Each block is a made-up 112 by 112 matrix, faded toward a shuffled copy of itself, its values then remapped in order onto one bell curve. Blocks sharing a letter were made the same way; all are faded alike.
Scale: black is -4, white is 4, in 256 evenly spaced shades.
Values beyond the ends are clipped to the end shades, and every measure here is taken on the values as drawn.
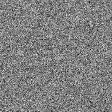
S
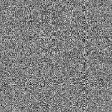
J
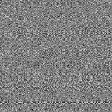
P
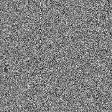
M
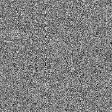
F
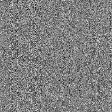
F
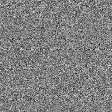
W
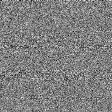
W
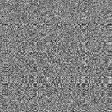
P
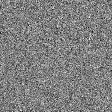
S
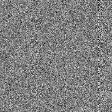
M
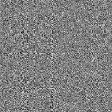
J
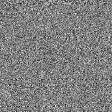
W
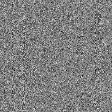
F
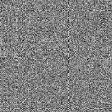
J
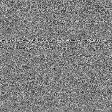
W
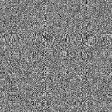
J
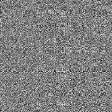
J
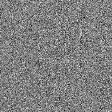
M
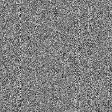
F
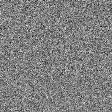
S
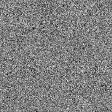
S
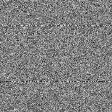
W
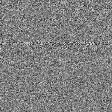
W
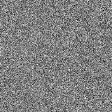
M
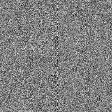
F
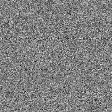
W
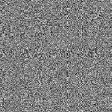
J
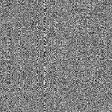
J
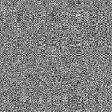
P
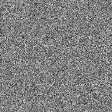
W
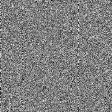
F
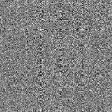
J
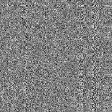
J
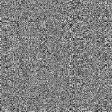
J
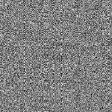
J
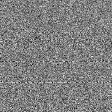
W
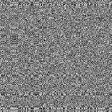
P
